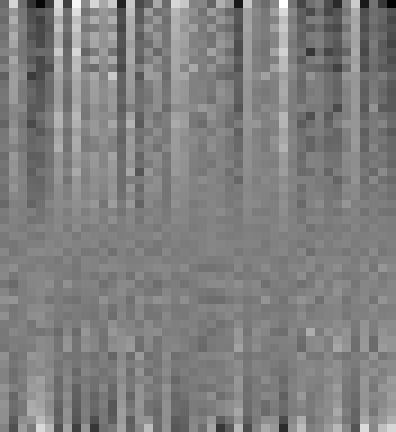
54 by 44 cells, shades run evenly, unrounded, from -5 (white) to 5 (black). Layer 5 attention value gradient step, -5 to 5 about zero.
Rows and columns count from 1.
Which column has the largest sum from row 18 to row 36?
4
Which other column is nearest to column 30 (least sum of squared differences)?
3
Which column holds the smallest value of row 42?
35
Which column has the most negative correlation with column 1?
13
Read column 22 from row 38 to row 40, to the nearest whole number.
0 0 0
